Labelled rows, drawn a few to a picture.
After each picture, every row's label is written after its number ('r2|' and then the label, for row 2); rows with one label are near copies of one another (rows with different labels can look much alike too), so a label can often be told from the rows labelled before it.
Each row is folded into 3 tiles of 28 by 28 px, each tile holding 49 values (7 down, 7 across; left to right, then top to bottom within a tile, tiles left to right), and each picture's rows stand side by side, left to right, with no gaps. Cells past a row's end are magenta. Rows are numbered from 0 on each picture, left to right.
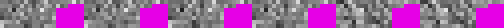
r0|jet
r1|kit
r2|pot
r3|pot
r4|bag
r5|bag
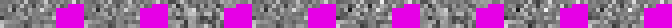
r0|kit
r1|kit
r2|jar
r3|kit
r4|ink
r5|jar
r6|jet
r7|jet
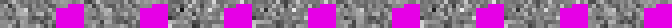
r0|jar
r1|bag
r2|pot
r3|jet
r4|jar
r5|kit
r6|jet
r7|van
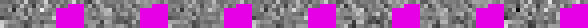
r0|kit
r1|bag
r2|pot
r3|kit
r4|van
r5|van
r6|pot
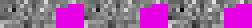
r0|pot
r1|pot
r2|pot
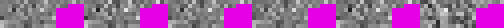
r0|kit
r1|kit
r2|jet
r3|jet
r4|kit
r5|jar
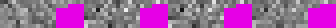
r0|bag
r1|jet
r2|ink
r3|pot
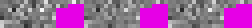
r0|jet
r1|kit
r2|kit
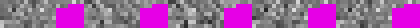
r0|jet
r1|bag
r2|van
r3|ink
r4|jet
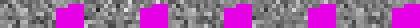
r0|van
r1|ink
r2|jar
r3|kit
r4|jar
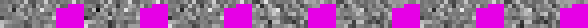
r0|kit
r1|pot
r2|kit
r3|bag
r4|van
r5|jet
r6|van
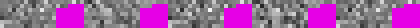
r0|jet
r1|bag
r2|jet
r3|jar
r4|jet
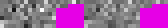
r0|kit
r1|ink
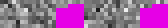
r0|bag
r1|jet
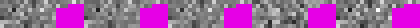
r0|jet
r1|pot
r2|jet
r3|van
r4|jet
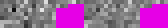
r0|pot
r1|ink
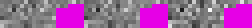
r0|kit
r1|pot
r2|jet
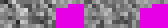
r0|bag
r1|van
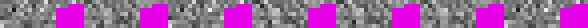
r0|ink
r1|van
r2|kit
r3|bag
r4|bag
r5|jar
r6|kit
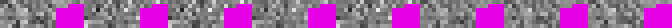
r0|van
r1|kit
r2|jet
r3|pot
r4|kit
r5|van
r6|jar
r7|bag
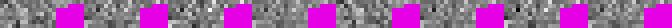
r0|van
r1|ink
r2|jet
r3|pot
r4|bag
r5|pot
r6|pot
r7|ink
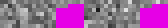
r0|jar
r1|pot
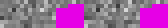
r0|kit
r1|ink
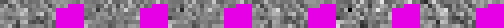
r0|van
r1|kit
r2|pot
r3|jar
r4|pot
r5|bag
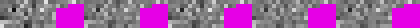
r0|pot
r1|jet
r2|jet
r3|kit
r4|kit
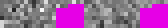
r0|jet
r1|van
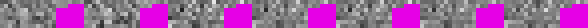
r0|jar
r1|van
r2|ink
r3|pot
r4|ink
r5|pot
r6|jet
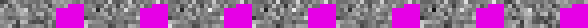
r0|van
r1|kit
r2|kit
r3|kit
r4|ink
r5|pot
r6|jar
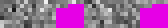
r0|pot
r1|bag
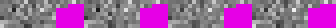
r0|kit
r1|pot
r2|jet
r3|jet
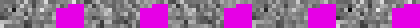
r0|pot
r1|van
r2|bag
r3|pot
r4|pot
